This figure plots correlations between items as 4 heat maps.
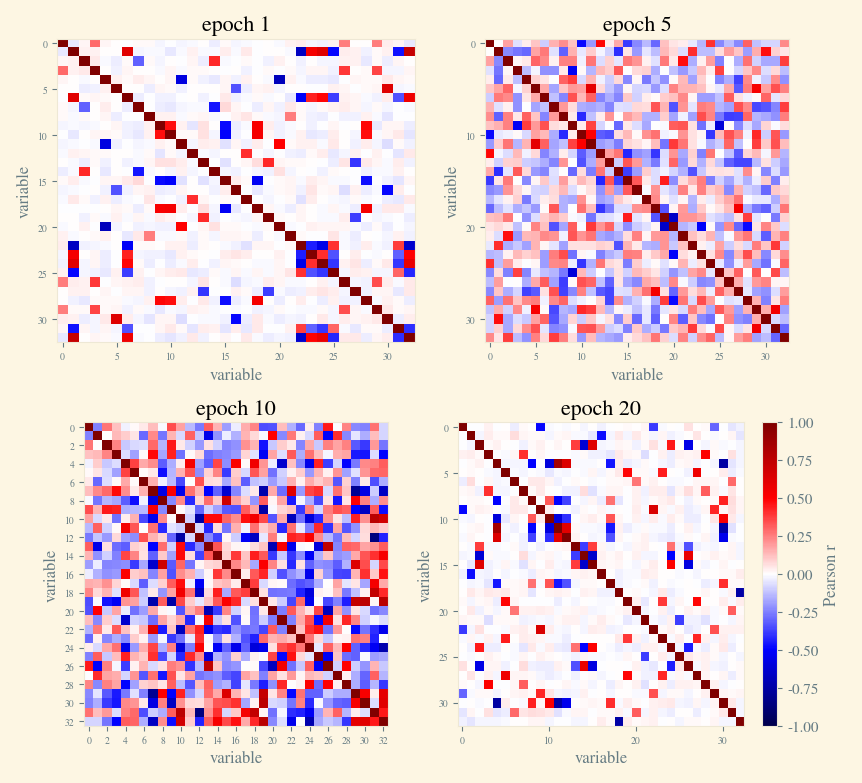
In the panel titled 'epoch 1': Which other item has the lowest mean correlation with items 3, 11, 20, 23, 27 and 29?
4
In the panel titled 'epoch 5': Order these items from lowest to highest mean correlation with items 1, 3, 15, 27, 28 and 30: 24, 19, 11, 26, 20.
20, 24, 11, 26, 19
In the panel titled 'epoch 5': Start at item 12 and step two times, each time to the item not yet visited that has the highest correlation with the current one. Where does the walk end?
24
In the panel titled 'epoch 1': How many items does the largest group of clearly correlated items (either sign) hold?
8
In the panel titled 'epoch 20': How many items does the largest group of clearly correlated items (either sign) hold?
7
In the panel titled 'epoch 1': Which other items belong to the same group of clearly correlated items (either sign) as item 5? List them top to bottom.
16, 30
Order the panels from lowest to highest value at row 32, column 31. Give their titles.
epoch 1, epoch 5, epoch 20, epoch 10
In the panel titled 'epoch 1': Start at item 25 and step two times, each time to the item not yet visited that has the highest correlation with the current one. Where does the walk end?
31
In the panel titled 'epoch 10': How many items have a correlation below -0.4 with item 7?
8
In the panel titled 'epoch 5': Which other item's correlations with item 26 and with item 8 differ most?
10
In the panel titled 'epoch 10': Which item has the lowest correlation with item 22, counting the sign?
10
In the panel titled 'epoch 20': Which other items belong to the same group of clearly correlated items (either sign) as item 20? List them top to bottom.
6, 31
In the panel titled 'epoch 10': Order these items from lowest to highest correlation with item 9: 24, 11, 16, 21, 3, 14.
16, 14, 11, 21, 24, 3
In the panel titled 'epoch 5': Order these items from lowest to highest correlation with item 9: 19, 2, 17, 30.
17, 19, 30, 2
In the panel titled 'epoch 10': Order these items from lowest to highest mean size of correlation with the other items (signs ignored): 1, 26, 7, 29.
1, 26, 29, 7
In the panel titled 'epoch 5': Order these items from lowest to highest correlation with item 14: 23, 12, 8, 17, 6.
6, 23, 8, 17, 12
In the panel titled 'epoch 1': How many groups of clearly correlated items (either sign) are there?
9
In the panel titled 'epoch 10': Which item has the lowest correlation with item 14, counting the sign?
24
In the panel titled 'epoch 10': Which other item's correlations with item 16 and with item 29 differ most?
4
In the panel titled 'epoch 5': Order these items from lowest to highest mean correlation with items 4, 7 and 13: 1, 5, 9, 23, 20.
1, 5, 20, 23, 9
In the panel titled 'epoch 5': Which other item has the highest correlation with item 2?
21
